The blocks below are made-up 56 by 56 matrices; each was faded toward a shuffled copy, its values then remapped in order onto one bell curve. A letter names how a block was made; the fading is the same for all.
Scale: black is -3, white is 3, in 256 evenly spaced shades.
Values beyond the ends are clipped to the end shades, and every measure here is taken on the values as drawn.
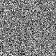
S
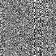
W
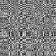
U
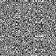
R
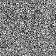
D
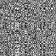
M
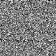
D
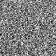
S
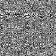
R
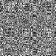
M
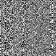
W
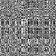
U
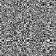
R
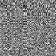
M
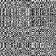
U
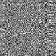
M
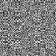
M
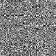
R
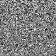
D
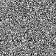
D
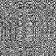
M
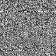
S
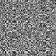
M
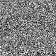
D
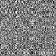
M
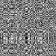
U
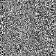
W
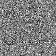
S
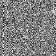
W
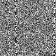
W
